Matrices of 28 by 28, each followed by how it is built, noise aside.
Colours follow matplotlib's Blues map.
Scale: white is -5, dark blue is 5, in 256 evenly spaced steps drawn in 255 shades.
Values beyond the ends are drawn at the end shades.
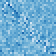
banded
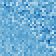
upper triangular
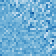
upper triangular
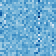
uneven columns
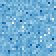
sparse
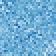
block diagonal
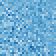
lower triangular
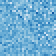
upper triangular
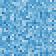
repeating rows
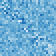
banded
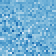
lower triangular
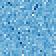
sparse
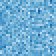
repeating rows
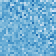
upper triangular
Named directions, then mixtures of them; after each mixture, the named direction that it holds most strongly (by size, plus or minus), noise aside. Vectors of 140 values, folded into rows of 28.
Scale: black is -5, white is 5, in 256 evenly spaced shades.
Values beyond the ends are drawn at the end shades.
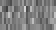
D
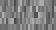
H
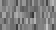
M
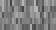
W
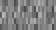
H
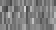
D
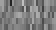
W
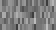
M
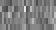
D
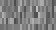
H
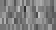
H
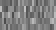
D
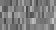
D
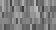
W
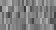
D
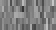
W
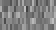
D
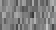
M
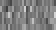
D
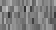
D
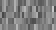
H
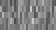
H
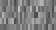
H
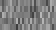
M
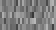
M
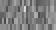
H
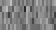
D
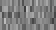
D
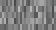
H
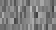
H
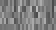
H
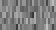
M
